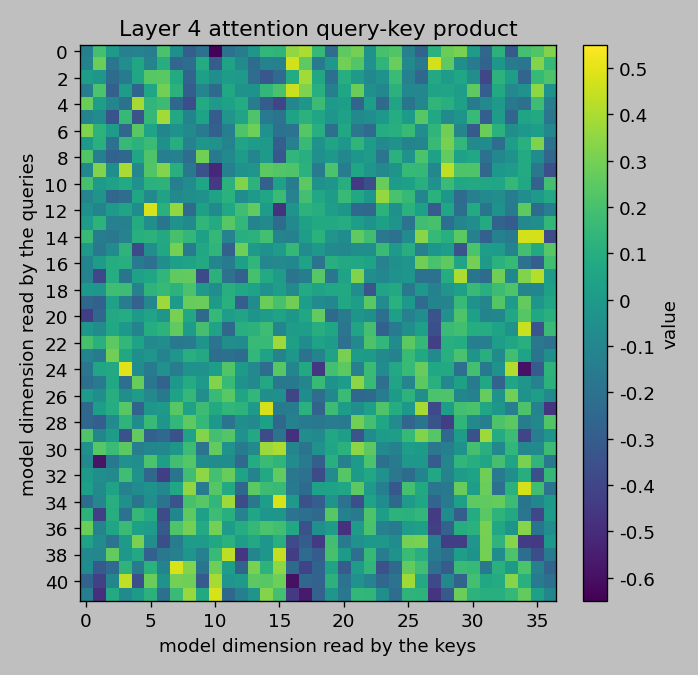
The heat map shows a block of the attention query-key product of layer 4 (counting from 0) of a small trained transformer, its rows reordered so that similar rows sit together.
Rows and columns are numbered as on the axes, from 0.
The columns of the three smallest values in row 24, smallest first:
34, 18, 35
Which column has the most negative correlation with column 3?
4
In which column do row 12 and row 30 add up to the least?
27
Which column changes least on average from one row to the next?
24
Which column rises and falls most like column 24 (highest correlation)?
17
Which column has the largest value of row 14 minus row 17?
26
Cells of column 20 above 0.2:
5
